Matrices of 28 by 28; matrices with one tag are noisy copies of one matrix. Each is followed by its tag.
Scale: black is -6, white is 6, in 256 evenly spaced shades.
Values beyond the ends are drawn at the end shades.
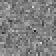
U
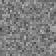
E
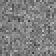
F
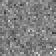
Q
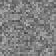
U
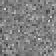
F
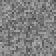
U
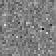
E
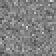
F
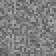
F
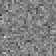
E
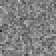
U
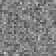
E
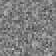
U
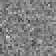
F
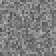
E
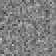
F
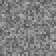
E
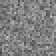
F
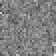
E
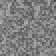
U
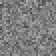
E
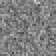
E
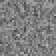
Q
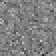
Q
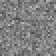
F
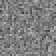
E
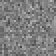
F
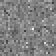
Q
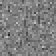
E
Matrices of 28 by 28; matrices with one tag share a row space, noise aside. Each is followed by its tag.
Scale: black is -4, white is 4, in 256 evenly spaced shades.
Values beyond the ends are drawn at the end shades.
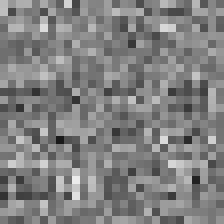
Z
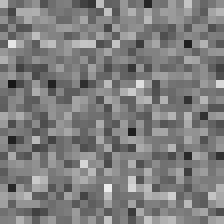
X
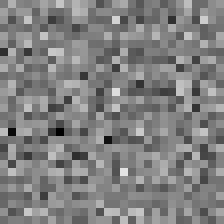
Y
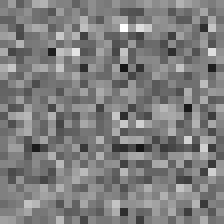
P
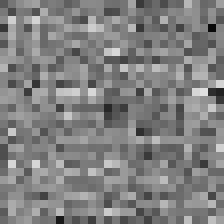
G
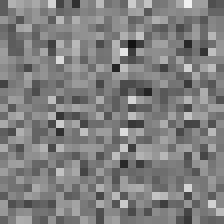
P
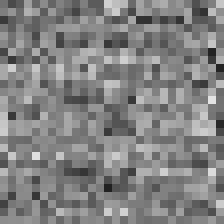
G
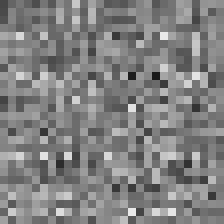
Z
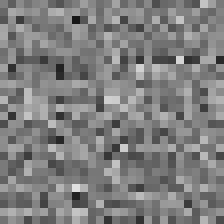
Y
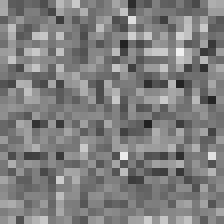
P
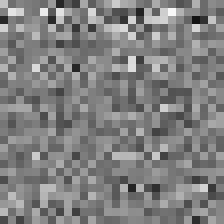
Z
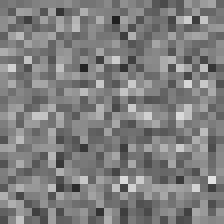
P
